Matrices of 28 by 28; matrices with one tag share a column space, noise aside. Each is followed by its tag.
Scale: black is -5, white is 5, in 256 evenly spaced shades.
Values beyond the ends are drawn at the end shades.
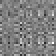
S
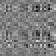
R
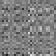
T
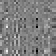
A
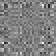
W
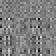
A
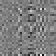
T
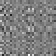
T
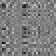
W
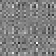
W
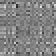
W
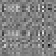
R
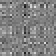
W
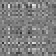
W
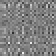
W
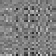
T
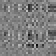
R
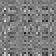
T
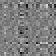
W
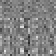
A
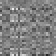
T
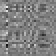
R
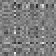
W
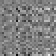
T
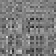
A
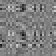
R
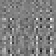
A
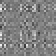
R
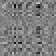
W
